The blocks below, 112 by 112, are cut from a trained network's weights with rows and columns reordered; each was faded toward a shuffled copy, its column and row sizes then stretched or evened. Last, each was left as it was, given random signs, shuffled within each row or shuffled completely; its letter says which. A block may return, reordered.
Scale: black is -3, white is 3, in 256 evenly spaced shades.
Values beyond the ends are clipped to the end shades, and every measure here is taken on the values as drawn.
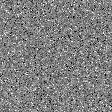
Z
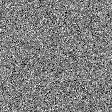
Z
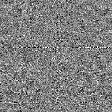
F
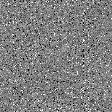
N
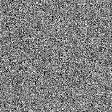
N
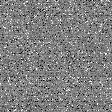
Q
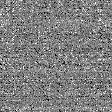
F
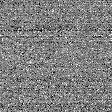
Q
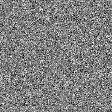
N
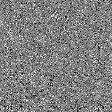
N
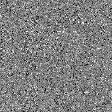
N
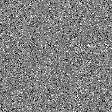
N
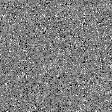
N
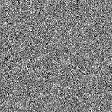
F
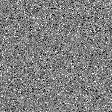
Q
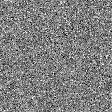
Z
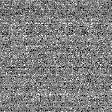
F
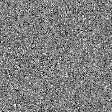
N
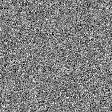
Q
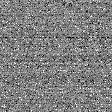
Q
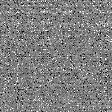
F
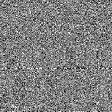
F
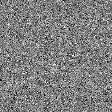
N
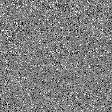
N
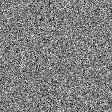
Z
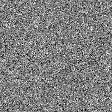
Q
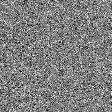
N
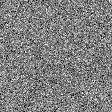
Z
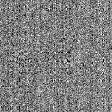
F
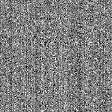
F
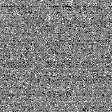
F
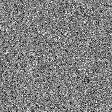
Q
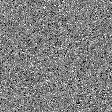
Z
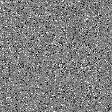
N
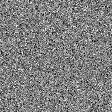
Q
